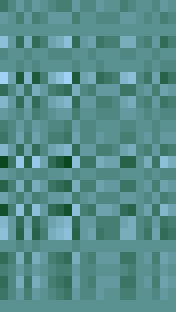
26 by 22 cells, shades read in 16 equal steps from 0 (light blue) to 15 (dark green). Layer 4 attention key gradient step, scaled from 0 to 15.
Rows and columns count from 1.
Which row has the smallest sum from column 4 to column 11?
7
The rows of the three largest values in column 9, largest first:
14, 18, 16
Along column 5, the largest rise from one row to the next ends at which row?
19
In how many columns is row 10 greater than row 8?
10
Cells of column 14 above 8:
6
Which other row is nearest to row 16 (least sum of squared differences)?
22
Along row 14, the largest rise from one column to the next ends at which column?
4
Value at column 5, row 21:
8
